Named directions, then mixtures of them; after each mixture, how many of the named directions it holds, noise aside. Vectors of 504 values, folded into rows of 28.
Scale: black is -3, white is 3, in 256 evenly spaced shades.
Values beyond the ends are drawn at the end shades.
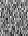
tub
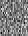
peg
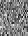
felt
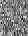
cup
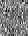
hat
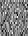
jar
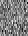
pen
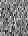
two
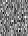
two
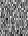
one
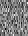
two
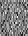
one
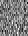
one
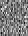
one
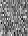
one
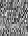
two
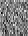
three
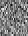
two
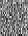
two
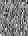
two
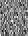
four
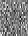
four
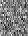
one
